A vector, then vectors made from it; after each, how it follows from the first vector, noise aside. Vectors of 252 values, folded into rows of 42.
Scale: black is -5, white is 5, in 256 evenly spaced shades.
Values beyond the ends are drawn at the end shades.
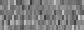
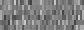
sign-scrambled.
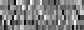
negated, scaled up.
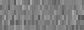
negated, shrunk.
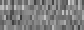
wrapped around.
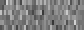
wrapped around.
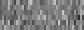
sign-scrambled.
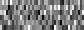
reversed, scaled up.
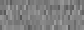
reversed, negated, shrunk.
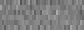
wrapped around, negated, shrunk.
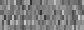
copied.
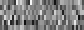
negated, scaled up.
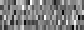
negated, scaled up.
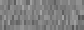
negated, shrunk.
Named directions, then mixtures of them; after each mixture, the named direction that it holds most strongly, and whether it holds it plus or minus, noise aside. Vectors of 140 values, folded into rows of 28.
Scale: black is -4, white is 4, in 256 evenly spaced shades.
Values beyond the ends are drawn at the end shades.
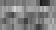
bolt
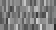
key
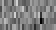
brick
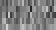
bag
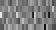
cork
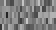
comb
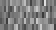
key, plus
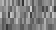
bag, minus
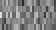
bag, minus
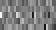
cork, plus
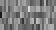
key, plus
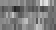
bolt, minus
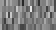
bag, minus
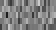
comb, plus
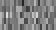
comb, minus
